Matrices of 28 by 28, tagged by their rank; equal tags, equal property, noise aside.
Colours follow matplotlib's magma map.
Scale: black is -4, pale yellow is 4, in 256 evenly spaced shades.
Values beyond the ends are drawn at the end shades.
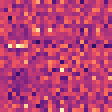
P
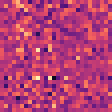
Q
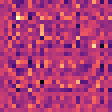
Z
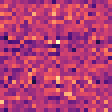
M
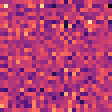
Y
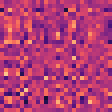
Z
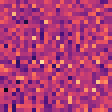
P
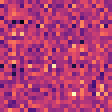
Q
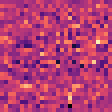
M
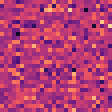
Q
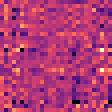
Q
